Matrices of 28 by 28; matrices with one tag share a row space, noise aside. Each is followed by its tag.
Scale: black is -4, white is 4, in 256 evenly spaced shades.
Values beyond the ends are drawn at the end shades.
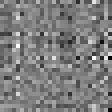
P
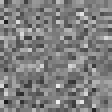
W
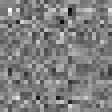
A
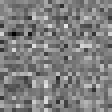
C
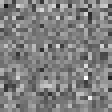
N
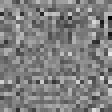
P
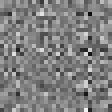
N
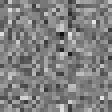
A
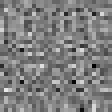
W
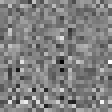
A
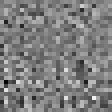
W
